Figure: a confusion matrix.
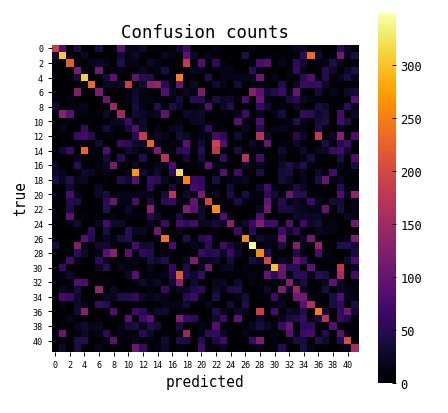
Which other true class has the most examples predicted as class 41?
20
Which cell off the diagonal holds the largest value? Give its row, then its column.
17, 11
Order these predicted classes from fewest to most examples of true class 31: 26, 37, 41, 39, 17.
26, 37, 41, 39, 17
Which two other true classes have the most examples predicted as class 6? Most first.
33, 3
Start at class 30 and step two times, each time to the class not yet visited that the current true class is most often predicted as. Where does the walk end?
18
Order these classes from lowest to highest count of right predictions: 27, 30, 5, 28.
5, 28, 30, 27
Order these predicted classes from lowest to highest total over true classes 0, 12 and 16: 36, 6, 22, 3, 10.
10, 6, 22, 3, 36
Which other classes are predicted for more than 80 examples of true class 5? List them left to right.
10, 13, 14, 17
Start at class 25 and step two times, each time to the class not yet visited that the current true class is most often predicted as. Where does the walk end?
4
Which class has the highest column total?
28
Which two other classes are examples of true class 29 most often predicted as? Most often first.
19, 33
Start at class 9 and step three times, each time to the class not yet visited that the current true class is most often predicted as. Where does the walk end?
34
